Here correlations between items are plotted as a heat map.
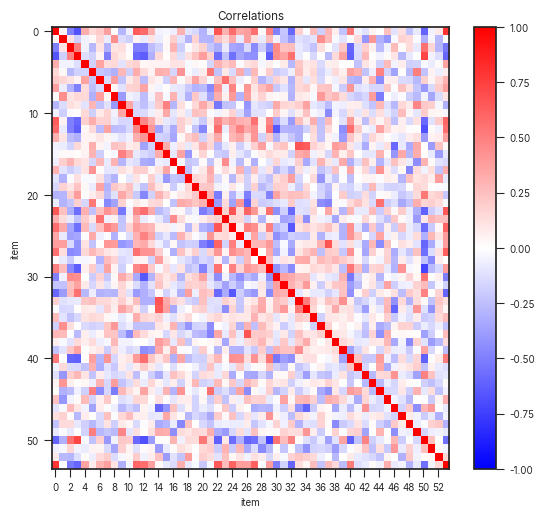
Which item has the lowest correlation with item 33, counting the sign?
46
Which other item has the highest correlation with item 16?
23
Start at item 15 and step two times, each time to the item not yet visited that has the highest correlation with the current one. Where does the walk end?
49
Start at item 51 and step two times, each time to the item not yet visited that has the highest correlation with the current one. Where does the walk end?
42
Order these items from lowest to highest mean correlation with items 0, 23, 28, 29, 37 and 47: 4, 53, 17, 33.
17, 4, 33, 53
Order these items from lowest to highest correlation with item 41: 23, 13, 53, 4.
4, 53, 23, 13
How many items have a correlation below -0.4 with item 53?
5
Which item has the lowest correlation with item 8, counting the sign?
44
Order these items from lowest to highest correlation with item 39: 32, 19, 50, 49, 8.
19, 49, 8, 32, 50
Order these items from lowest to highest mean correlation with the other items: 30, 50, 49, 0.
50, 30, 49, 0
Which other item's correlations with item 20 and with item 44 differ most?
12
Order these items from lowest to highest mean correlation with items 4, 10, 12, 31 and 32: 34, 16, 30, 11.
16, 11, 30, 34
